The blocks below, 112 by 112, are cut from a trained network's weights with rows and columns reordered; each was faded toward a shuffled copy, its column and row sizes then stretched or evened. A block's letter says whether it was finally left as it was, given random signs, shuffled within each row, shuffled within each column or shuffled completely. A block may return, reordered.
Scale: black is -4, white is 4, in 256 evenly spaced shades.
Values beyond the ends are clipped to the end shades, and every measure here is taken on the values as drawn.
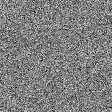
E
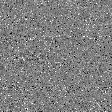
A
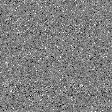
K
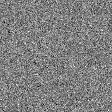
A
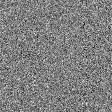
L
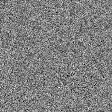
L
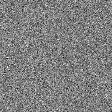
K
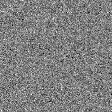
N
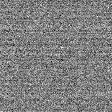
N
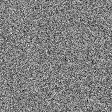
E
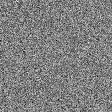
E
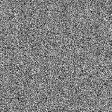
N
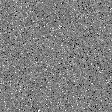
E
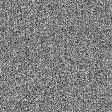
L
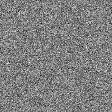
K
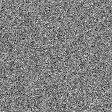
E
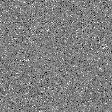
N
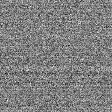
N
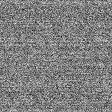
A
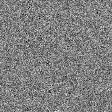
K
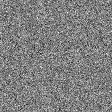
E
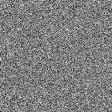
K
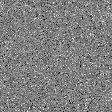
A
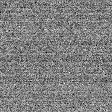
A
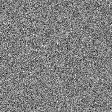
L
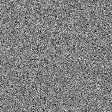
K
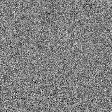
K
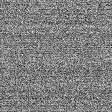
A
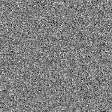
K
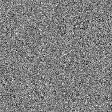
K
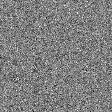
L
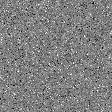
E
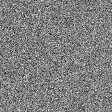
E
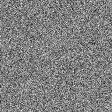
L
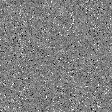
L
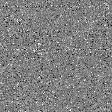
K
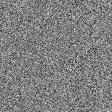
L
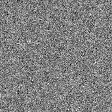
L
